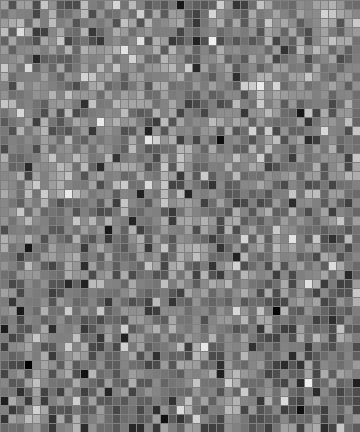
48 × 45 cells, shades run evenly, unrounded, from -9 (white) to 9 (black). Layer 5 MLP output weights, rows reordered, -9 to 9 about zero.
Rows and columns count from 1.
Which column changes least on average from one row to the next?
29
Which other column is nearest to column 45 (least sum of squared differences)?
32
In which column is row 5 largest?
25
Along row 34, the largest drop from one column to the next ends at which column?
20
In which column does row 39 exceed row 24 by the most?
24
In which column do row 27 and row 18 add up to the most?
15
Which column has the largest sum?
28
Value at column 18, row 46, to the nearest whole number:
4
